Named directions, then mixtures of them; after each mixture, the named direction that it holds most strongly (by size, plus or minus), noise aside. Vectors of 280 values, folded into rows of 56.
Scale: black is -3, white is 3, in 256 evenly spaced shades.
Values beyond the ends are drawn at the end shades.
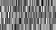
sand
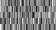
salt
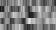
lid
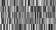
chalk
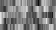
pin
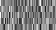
sand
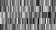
salt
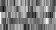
pin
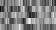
lid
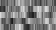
lid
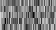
salt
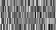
chalk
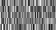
chalk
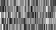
chalk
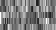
pin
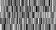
salt
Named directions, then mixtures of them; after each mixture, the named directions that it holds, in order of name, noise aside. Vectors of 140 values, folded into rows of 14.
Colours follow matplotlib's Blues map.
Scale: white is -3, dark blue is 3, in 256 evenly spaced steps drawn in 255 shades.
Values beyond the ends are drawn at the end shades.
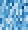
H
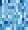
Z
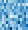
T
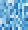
H, T.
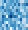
T, Z.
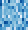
Z.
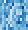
H, T.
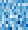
T.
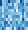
H, Z.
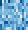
Z.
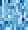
Z.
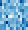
T, Z.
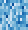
H, T.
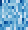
Z.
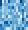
Z.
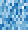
H.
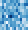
T, Z.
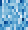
Z.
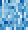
Z.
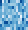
Z.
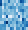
T, Z.
